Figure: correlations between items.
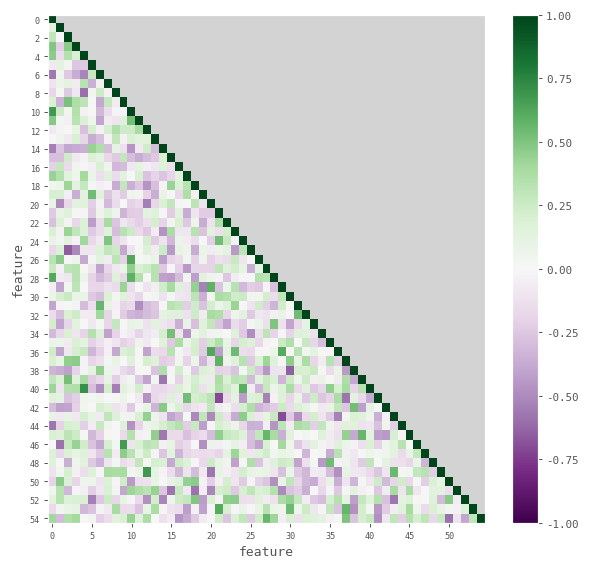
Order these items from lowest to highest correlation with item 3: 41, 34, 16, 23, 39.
41, 34, 16, 39, 23
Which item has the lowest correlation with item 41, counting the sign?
21
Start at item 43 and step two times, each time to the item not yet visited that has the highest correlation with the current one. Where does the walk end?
12
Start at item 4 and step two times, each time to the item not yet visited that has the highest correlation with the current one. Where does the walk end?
24
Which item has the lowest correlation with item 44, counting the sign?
0
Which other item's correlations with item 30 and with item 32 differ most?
38
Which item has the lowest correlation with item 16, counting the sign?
54
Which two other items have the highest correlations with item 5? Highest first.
19, 14
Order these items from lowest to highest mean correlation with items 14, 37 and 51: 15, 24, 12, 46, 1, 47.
15, 47, 46, 1, 24, 12
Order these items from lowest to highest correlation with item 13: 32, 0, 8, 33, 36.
32, 36, 0, 33, 8
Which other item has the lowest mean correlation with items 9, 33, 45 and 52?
14
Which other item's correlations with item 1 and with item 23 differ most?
36
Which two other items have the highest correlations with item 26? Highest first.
10, 1
